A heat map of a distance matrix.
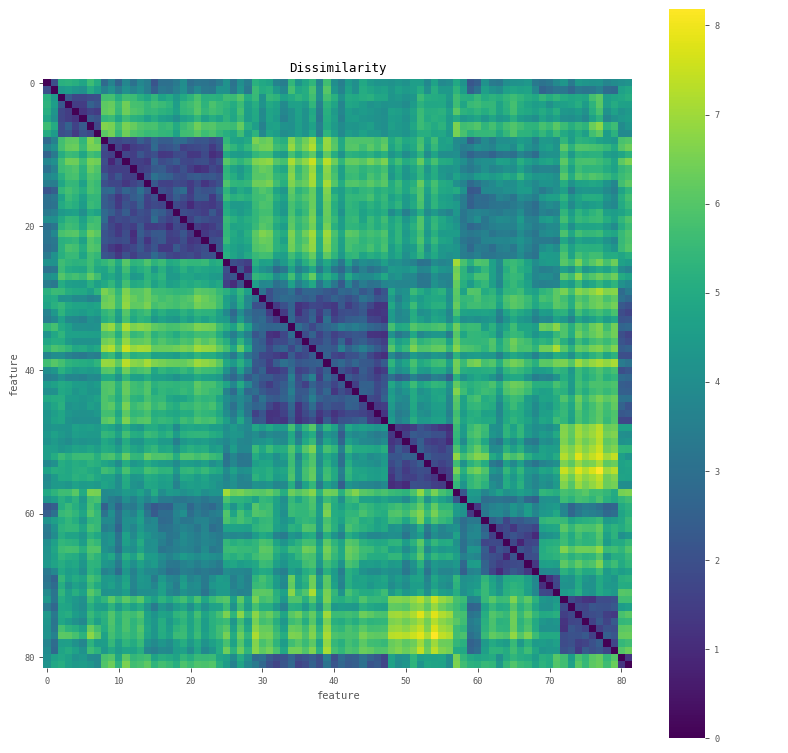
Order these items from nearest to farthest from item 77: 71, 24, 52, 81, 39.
71, 24, 81, 39, 52
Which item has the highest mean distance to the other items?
77
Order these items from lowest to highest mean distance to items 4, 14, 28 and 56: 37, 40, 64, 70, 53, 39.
53, 70, 40, 64, 39, 37
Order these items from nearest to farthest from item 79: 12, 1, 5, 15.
1, 15, 5, 12
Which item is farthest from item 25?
57
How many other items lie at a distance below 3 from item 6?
5
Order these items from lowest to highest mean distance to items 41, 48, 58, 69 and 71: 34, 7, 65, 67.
67, 65, 7, 34
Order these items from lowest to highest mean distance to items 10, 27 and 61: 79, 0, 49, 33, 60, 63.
63, 0, 60, 33, 49, 79
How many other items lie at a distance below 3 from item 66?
7
